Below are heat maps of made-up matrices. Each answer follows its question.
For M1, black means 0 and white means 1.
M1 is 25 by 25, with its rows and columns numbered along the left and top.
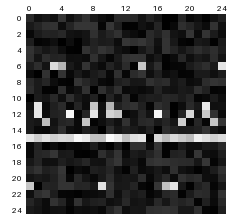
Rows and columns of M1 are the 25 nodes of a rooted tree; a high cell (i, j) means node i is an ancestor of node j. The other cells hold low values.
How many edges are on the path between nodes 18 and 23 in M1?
4
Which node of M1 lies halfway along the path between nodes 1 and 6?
12
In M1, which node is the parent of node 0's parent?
15
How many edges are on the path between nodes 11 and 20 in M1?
2
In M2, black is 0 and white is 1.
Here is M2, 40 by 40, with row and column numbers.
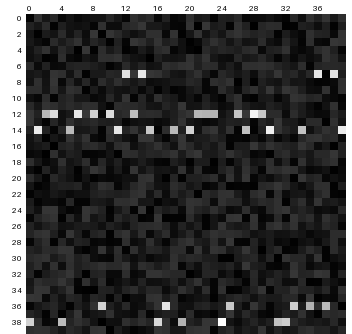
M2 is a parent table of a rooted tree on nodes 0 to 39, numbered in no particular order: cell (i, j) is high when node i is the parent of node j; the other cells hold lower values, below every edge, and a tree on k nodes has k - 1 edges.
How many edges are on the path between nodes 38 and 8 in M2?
3
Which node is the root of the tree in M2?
7
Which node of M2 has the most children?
12
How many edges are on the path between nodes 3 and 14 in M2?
3
